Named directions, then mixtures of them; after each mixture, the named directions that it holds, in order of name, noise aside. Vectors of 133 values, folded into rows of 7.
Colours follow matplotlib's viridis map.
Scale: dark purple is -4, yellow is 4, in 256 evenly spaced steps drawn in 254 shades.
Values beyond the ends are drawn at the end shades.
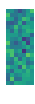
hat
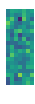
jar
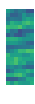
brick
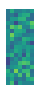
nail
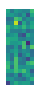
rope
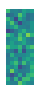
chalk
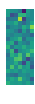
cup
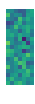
hat, jar.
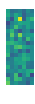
jar.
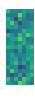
chalk.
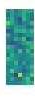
chalk, jar.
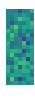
hat, nail, rope.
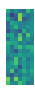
chalk, cup, jar.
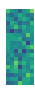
chalk, hat, rope.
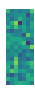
chalk, rope.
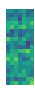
brick, jar, rope.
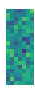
hat.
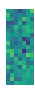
hat.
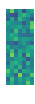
cup, jar, nail.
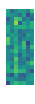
rope.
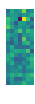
cup, jar.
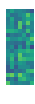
brick, chalk, rope.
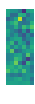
cup, rope.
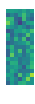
chalk, jar.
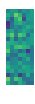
brick, jar.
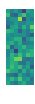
cup.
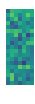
brick, chalk, jar.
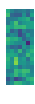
brick, hat, rope.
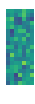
chalk, jar, nail.
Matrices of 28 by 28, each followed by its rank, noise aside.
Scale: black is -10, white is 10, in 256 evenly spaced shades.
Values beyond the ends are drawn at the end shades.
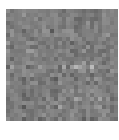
six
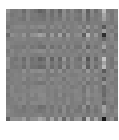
one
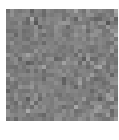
six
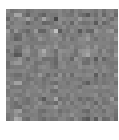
three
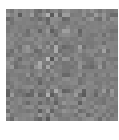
four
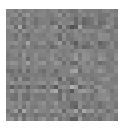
three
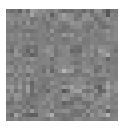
three
